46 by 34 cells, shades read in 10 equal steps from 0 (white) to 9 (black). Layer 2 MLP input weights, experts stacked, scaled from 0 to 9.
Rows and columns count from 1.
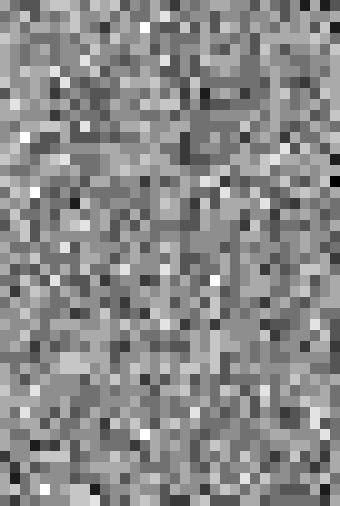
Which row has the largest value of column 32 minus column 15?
3
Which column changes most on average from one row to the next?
15
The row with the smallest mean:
34
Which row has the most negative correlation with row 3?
29
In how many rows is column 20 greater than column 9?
21
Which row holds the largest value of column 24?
46
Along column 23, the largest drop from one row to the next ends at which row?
18
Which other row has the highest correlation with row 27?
44
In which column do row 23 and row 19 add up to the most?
8
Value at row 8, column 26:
5
